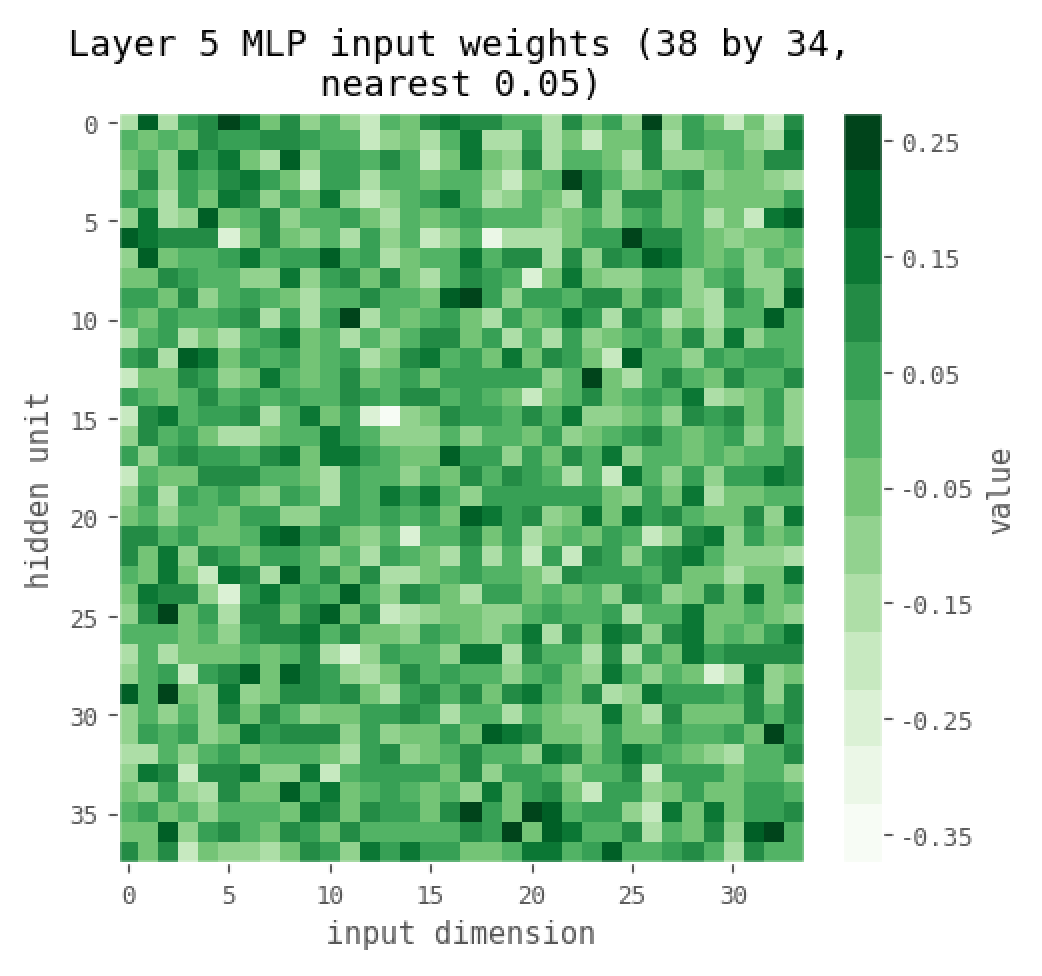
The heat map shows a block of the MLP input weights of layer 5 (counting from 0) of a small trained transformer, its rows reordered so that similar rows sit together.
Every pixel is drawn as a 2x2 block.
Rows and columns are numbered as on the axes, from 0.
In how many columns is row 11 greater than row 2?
12
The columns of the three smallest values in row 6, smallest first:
18, 5, 15
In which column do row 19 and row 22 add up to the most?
28
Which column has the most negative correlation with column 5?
7
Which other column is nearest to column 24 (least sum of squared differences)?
27
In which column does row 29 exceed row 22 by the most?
20
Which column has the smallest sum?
0
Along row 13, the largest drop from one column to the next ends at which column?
24
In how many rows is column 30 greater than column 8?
9
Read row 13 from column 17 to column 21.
0.05 0.05 0.05 0.05 -0.1
